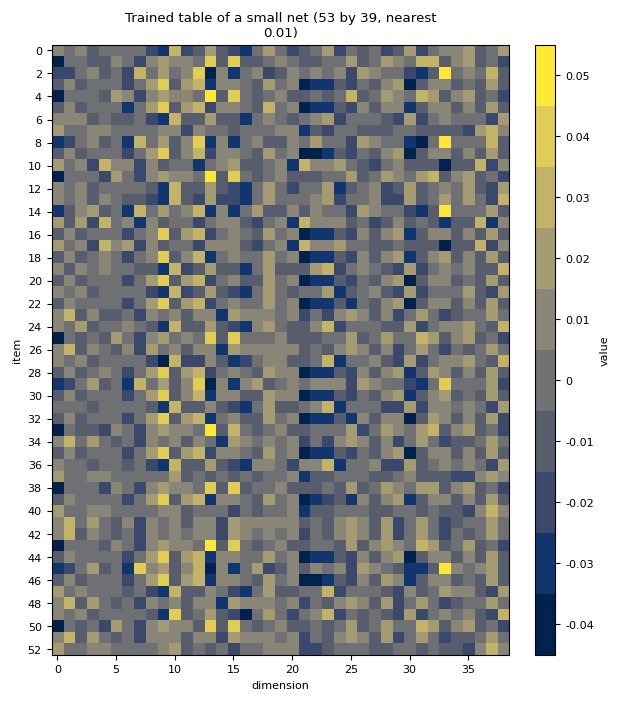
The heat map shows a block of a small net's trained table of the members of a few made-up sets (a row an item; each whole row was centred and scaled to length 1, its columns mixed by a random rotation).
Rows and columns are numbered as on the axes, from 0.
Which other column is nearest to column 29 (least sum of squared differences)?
11
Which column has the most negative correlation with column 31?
7
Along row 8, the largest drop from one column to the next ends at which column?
13
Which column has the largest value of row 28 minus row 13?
9
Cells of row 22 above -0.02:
32
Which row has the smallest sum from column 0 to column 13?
27
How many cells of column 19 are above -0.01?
46
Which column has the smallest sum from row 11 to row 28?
21
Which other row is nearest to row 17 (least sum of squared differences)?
10
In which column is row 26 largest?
1
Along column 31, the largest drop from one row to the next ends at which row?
2
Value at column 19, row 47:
-0.01
